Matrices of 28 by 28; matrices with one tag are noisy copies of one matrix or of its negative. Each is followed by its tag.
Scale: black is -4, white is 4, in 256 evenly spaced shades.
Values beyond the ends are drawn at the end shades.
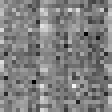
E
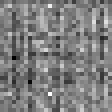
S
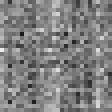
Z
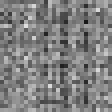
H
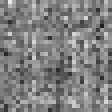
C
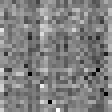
E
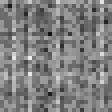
S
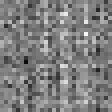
H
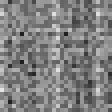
Z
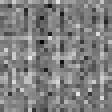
S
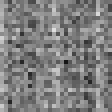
Z
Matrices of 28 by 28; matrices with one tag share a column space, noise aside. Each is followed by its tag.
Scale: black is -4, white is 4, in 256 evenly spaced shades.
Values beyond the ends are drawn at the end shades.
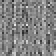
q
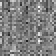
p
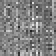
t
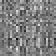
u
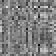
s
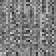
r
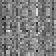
t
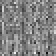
q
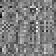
s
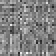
q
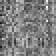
u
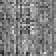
q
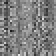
t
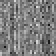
q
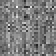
s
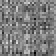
q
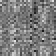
r
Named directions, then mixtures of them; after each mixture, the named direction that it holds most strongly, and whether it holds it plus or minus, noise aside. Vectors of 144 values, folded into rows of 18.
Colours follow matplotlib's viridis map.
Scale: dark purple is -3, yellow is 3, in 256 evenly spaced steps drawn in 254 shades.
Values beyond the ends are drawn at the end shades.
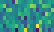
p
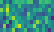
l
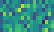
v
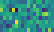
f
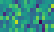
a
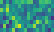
l, plus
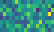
a, minus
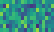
p, minus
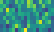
p, plus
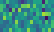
f, plus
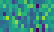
a, plus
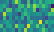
a, minus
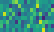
a, minus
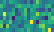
l, minus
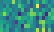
a, minus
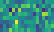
f, plus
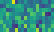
p, minus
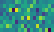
f, minus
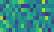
f, minus
